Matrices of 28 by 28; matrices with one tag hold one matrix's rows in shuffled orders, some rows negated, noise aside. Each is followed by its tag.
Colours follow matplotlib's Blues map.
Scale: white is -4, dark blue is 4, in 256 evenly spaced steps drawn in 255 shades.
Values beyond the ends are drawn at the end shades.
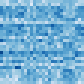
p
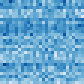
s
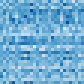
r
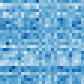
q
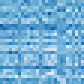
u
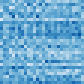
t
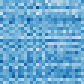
t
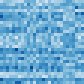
p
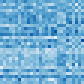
u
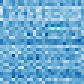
t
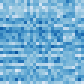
p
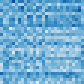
t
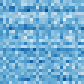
r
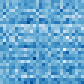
r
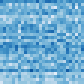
u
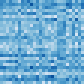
u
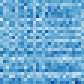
t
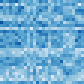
p
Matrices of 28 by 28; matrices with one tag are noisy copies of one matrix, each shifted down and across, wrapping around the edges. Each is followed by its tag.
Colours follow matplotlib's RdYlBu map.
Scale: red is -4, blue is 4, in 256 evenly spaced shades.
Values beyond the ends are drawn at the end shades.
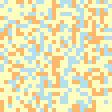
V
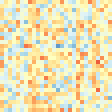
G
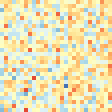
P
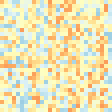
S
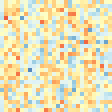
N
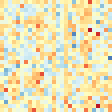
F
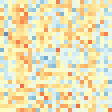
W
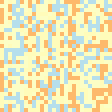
N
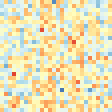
P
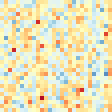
N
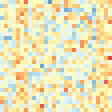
P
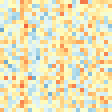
V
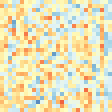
F
